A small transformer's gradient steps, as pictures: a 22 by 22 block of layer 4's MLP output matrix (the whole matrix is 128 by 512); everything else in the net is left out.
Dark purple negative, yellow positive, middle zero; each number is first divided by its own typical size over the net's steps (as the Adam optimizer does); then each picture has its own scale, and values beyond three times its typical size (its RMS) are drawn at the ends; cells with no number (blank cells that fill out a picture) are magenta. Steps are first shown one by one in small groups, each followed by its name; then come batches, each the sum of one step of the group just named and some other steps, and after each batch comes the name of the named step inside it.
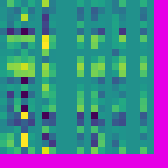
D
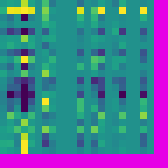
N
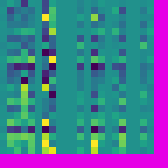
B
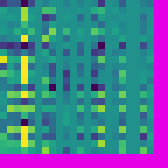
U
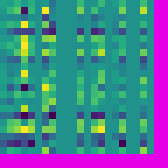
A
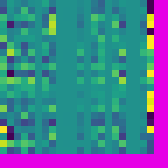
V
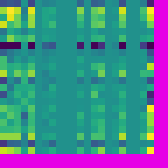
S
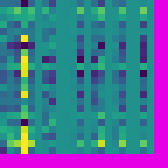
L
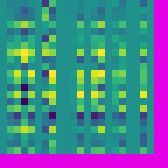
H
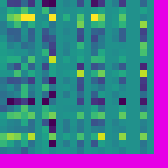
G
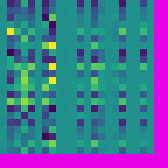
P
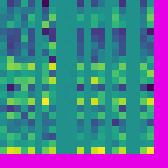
P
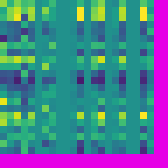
N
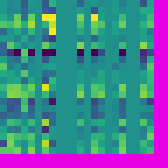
B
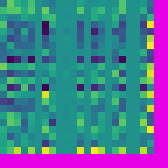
V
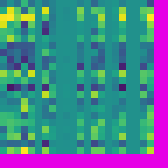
S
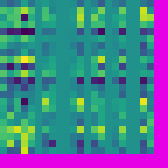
N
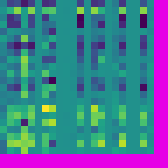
L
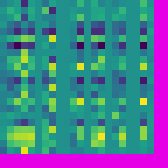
L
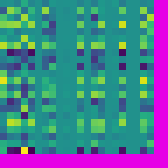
A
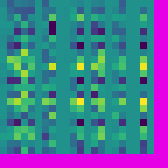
P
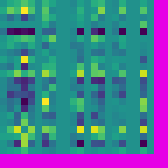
N
